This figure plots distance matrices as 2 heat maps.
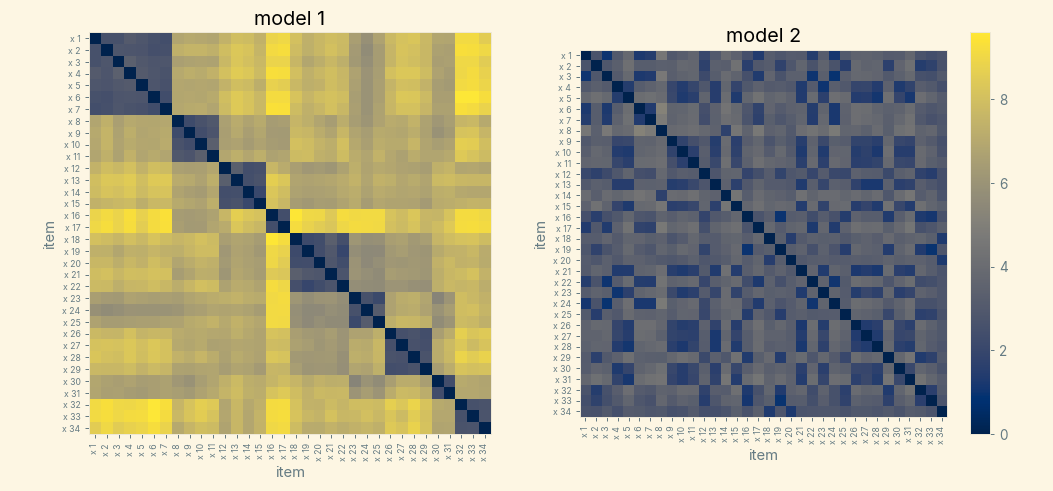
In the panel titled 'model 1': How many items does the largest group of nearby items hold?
7
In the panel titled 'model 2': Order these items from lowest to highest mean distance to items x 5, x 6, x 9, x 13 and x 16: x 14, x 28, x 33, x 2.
x 28, x 33, x 2, x 14
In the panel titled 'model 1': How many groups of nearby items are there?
9
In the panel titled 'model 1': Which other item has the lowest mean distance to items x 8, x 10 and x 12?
x 9
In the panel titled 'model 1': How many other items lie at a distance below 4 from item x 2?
6
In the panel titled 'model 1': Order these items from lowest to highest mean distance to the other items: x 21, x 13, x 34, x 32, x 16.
x 21, x 13, x 34, x 32, x 16
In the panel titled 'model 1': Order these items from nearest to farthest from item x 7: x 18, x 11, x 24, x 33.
x 24, x 11, x 18, x 33
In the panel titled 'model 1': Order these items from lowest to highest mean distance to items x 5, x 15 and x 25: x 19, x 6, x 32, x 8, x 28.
x 6, x 19, x 8, x 28, x 32
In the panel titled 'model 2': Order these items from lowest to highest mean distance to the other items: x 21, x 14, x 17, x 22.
x 21, x 22, x 17, x 14
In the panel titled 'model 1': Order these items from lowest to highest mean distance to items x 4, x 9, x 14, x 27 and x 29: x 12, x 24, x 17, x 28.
x 28, x 12, x 24, x 17
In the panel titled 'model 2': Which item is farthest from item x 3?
x 8
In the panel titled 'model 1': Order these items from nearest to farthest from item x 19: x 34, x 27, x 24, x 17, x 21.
x 21, x 24, x 27, x 34, x 17
